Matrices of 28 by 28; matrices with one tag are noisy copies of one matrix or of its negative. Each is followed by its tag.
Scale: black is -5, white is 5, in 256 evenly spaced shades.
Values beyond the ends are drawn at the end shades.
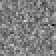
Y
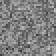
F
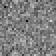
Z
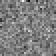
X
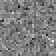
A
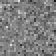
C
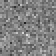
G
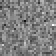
Y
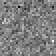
A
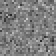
A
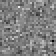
A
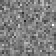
Y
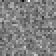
X
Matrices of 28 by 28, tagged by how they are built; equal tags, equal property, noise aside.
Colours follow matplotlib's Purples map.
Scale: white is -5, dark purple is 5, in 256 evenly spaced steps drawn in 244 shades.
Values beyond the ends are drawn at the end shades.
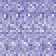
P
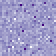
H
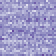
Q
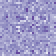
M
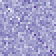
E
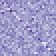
E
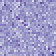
E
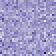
M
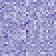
M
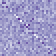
E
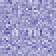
M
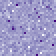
H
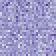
P
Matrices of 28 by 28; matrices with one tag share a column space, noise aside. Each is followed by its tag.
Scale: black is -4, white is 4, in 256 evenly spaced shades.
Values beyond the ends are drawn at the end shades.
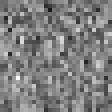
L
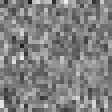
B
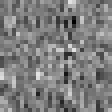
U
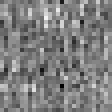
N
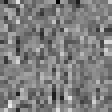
B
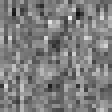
N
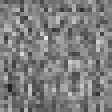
L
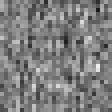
N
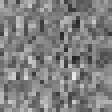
U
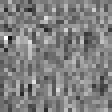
L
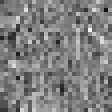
L
